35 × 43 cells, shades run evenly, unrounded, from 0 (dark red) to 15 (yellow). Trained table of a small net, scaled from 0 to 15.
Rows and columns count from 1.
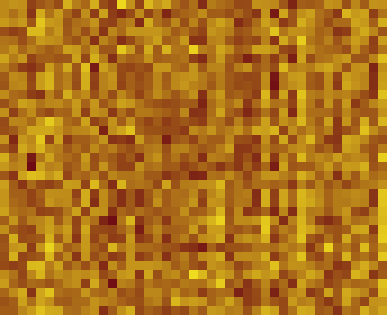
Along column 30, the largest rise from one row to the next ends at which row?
25
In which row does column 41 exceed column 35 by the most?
28
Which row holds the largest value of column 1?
18
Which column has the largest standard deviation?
31
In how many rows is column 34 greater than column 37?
29
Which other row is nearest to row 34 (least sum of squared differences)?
17
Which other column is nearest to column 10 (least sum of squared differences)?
6
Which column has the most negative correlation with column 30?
16
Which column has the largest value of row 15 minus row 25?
13
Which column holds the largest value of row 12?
34
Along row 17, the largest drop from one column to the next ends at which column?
27
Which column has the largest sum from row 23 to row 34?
43
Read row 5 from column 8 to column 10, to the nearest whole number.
6 5 8
